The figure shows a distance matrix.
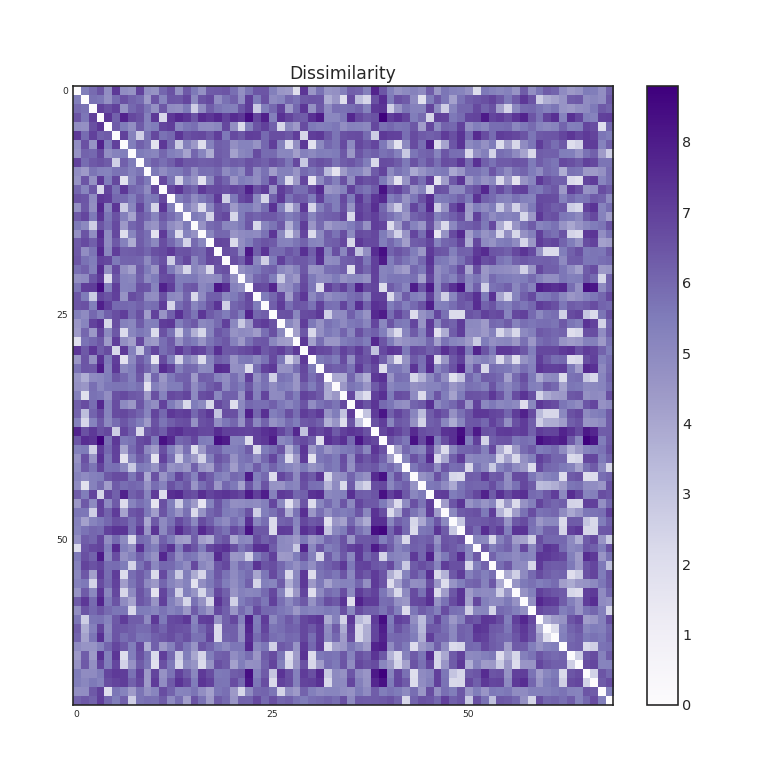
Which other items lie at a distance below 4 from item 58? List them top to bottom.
7, 42, 50, 53, 68
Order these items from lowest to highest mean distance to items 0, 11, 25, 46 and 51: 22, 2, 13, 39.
13, 2, 22, 39
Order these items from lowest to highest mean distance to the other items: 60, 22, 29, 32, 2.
32, 2, 60, 22, 29
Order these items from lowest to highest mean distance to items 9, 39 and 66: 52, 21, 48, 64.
48, 52, 21, 64
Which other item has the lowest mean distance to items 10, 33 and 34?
9
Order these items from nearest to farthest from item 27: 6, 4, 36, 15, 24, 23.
6, 15, 23, 4, 24, 36
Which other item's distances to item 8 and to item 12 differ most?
38
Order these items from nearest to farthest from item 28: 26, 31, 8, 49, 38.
26, 49, 31, 8, 38
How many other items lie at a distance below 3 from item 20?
4
